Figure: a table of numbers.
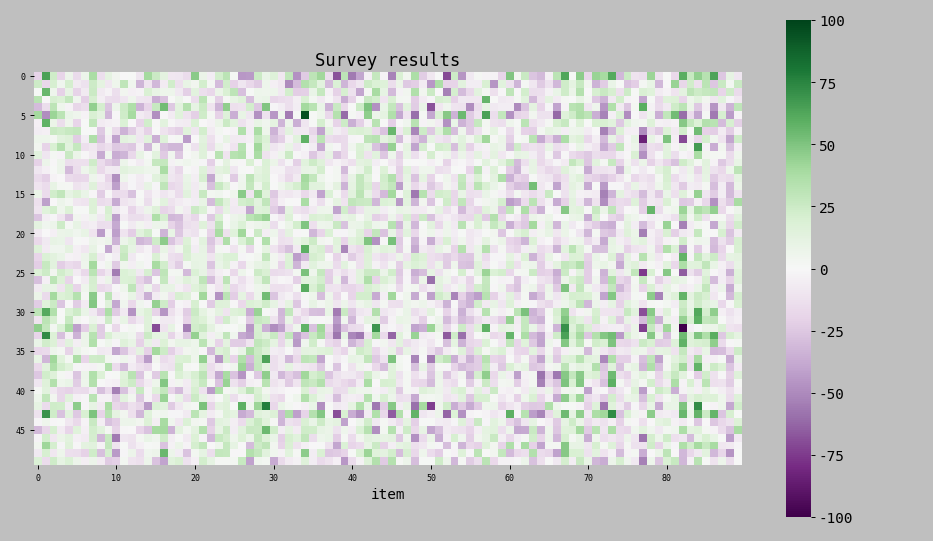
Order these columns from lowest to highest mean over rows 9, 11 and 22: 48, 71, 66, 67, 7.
48, 66, 71, 67, 7
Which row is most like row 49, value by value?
3
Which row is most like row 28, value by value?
36
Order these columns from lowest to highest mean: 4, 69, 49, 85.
49, 4, 85, 69
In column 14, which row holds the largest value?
0
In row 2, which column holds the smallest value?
52
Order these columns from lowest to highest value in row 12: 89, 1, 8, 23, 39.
39, 8, 1, 23, 89
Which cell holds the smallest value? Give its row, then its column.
32, 82
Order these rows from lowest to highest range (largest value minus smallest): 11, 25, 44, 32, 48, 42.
11, 44, 48, 25, 42, 32
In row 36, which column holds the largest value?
29
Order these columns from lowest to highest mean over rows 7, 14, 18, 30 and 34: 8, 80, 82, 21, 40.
8, 40, 80, 21, 82
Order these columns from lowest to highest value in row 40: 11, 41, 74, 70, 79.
70, 11, 74, 41, 79
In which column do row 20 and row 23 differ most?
77
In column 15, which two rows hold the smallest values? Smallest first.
32, 5
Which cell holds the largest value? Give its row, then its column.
5, 34
